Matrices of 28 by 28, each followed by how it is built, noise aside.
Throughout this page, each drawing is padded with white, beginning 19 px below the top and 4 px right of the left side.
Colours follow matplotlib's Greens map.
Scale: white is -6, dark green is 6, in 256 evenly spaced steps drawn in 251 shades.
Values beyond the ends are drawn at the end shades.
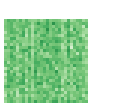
blocks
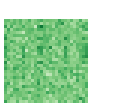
blocks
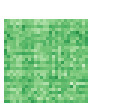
blocks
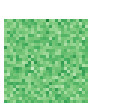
repeating columns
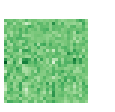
low rank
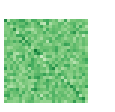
diagonal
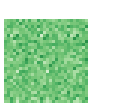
repeating columns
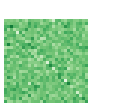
diagonal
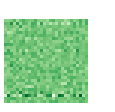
uneven rows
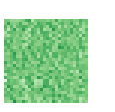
low rank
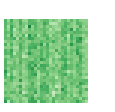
blocks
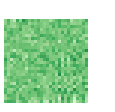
low rank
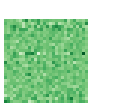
uneven rows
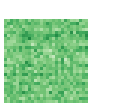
blocks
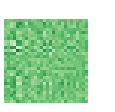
low rank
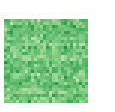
blocks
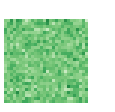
low rank
